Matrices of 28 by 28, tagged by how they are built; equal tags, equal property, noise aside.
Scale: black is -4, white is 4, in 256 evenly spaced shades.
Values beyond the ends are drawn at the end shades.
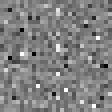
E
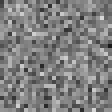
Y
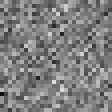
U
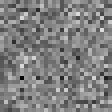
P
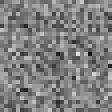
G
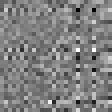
P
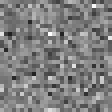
P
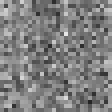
G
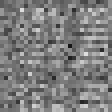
G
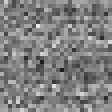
G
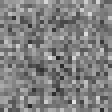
G
